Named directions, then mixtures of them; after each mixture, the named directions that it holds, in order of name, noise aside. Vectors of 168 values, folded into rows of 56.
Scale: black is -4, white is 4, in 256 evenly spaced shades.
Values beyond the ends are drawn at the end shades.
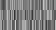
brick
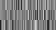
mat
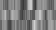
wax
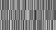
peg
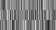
brick, mat.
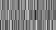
mat, peg.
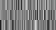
mat.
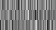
mat, peg.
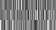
mat.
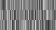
brick, mat.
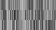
brick, wax.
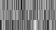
mat, wax.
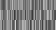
brick.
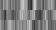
wax.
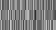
peg.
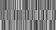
brick, mat.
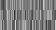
brick.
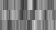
wax.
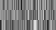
mat, wax.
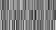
brick, peg.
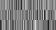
mat, peg.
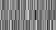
mat, peg.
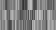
mat, wax.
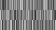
brick, peg.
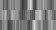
wax.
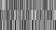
brick, peg.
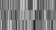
peg, wax.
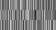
peg.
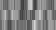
wax.
